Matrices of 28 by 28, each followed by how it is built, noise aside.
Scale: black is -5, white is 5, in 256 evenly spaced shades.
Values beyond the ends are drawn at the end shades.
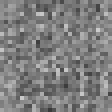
blocks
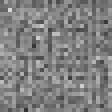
blocks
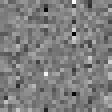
uneven columns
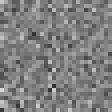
low rank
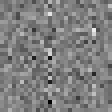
uneven columns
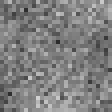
smooth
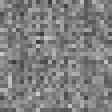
blocks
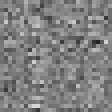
low rank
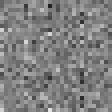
uneven columns
